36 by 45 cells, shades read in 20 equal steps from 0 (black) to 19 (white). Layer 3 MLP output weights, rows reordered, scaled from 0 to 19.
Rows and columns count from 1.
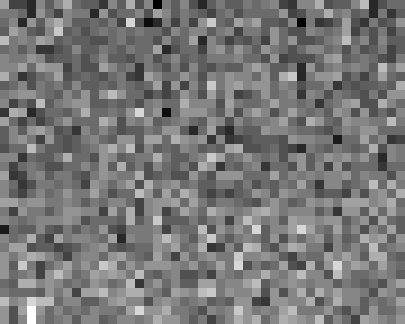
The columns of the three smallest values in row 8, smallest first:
34, 16, 8
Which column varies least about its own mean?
9
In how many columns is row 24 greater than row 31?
21
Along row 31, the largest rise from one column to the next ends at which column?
38
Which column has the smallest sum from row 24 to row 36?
2
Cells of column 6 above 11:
1
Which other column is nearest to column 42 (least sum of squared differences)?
11
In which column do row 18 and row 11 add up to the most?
24
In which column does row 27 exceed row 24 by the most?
19
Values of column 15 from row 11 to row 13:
8 8 11
